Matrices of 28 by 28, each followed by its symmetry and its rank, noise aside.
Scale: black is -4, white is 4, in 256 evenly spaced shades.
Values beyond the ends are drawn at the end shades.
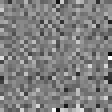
antisymmetric, rank six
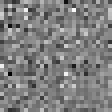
antisymmetric, rank six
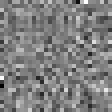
antisymmetric, rank six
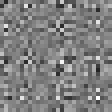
symmetric, rank three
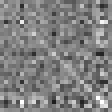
symmetric, rank three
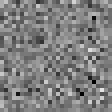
symmetric, rank six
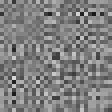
symmetric, rank three
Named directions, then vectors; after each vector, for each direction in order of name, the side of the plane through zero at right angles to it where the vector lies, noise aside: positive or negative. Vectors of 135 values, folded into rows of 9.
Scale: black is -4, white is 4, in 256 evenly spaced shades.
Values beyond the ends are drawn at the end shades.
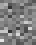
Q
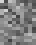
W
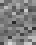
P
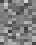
positive, positive, negative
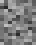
negative, negative, positive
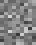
negative, negative, negative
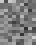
positive, positive, positive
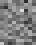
negative, negative, positive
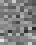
positive, positive, positive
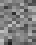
negative, positive, positive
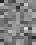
negative, negative, negative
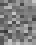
positive, negative, negative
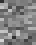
negative, positive, negative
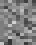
negative, negative, positive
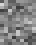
negative, positive, negative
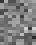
negative, negative, negative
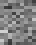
negative, positive, positive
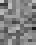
positive, negative, positive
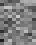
positive, negative, negative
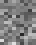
positive, positive, positive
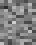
negative, negative, positive
